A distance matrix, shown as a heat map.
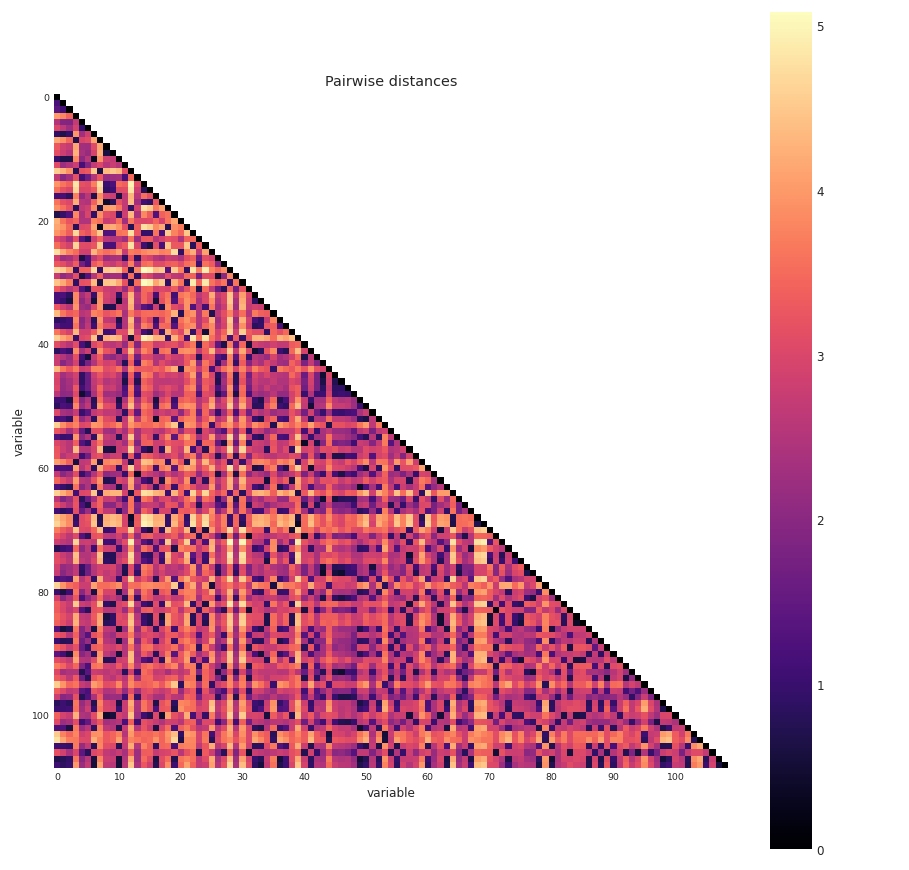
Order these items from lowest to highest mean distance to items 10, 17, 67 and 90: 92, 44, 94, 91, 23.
91, 23, 94, 92, 44
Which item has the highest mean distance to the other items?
28
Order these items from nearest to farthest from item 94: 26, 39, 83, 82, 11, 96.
83, 96, 26, 11, 82, 39
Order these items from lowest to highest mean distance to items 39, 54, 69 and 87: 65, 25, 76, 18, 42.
18, 42, 76, 65, 25
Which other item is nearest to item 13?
61
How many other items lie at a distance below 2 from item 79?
8
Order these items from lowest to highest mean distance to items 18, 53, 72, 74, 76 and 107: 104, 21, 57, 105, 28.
57, 105, 104, 21, 28
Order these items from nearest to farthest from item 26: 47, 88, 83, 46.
46, 47, 83, 88
